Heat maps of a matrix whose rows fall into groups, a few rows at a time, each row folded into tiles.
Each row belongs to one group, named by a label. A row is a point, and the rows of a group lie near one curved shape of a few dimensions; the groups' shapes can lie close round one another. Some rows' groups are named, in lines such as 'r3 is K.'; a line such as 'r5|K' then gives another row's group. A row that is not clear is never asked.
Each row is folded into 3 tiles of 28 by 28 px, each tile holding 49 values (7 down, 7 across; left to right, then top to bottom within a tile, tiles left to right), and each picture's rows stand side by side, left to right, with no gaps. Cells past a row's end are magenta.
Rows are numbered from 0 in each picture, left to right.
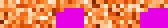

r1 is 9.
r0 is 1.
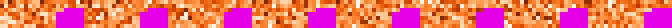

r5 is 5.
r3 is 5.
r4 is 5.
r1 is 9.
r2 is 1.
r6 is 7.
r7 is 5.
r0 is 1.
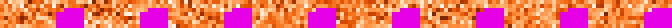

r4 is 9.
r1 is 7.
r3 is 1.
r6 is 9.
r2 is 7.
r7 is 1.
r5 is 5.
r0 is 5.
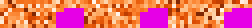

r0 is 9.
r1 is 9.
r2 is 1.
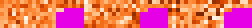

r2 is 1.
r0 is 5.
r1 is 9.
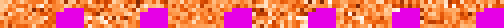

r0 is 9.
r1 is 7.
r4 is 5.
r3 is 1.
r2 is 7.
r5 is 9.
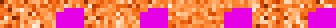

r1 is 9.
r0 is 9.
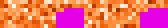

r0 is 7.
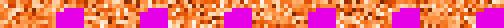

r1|5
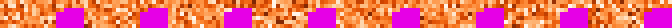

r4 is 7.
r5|9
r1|9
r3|5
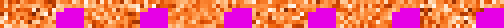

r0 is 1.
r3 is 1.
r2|7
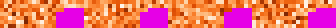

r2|1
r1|9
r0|5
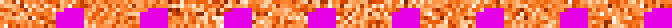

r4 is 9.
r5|1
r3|1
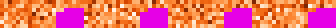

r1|9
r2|7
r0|1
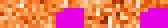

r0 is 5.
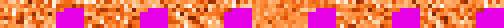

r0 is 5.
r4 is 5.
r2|5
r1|5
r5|5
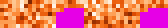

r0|5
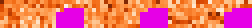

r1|1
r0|9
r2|9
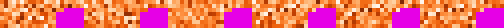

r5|1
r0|7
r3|1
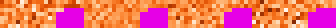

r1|7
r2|7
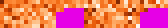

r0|9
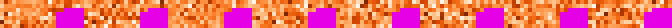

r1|1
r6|9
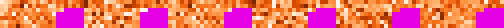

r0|5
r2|5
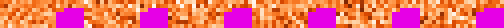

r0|7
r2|9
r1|7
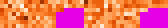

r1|5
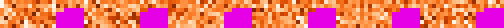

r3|1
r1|9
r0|7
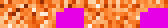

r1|7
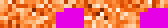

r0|9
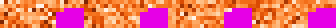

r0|1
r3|9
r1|9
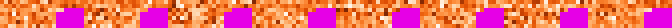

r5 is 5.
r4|1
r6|1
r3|9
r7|5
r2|9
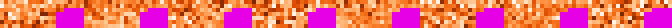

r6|7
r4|1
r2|7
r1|9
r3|5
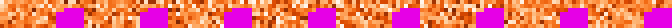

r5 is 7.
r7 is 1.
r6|1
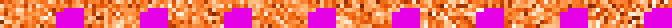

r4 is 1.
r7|7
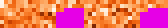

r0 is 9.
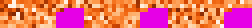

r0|1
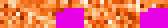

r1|7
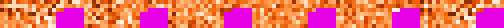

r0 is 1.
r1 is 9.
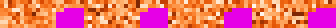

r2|1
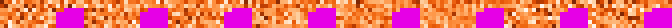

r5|7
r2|1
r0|7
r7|7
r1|1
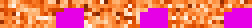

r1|7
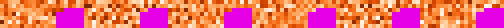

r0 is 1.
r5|9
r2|1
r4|7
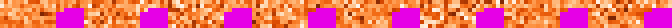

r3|9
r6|5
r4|5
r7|5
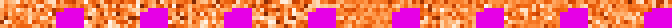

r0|1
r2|9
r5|9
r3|5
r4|7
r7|1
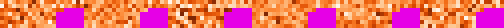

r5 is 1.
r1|7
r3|5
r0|1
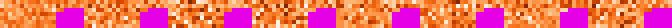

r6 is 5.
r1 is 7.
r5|9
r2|5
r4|7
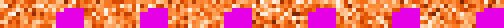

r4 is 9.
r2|9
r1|9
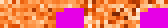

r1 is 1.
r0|5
